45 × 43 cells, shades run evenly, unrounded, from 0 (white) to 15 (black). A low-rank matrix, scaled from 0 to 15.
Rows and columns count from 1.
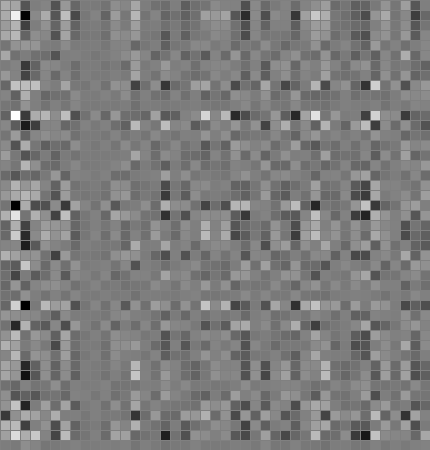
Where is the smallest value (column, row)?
2, 12
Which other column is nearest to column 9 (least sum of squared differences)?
15
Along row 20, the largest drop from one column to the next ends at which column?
38
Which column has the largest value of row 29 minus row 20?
3
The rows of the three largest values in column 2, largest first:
21, 33, 28
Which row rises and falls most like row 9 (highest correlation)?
5
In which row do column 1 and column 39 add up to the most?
42
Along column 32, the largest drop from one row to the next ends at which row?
22
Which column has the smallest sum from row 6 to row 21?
1
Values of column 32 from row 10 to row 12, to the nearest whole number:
9 8 2
